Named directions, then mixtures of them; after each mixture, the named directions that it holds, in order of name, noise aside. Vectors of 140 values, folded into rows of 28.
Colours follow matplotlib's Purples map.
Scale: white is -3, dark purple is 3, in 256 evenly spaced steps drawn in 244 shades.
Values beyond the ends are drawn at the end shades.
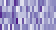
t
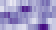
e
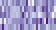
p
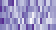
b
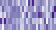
p.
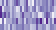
p, t.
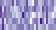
b, p.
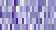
t.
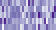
p.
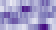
e.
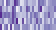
t.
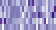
p.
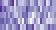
b.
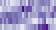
e, p.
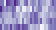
e, t.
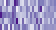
t.
